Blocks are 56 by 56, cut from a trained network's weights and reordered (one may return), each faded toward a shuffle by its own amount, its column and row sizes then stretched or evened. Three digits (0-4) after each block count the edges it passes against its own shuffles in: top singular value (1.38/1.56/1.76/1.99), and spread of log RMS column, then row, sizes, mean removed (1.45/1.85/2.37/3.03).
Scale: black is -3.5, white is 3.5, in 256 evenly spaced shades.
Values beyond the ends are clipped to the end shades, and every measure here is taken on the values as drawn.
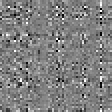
4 4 3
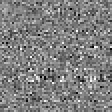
1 0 3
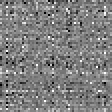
2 3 2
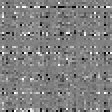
2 2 4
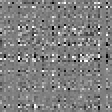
2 4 4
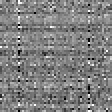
4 3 0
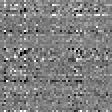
3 2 3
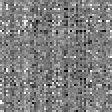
3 1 3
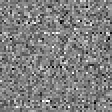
0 0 2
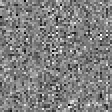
1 2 0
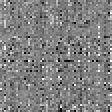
1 3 3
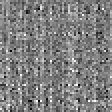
3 0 3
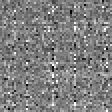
1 3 0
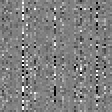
4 4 1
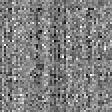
3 1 2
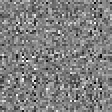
3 2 3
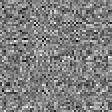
4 0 3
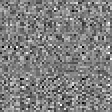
4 0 3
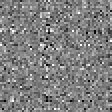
0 2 2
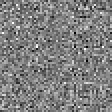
2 1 2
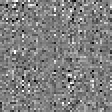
0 3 2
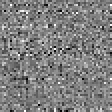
2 2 3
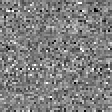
0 0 3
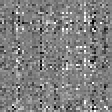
2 3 3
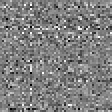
2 2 3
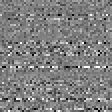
1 0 4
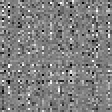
1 4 3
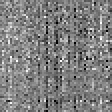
3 3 2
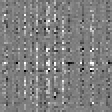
4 4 2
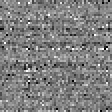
1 0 2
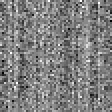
3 0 0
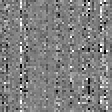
1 4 1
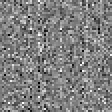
1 3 1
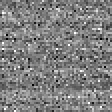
1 0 1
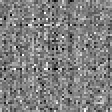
2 1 2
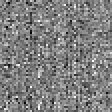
1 2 1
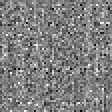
0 0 2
